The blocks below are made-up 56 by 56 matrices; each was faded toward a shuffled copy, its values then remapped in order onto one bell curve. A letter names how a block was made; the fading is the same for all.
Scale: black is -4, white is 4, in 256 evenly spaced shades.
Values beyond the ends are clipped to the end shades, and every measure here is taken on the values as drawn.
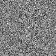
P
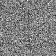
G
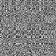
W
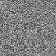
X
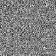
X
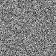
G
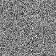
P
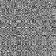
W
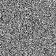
P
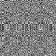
W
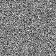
P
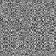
W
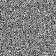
P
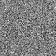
G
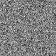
G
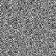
X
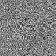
X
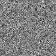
P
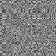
W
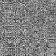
X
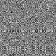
W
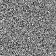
P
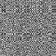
W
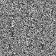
P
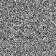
G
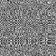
W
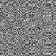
W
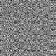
W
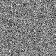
G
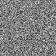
G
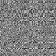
W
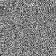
X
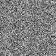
G
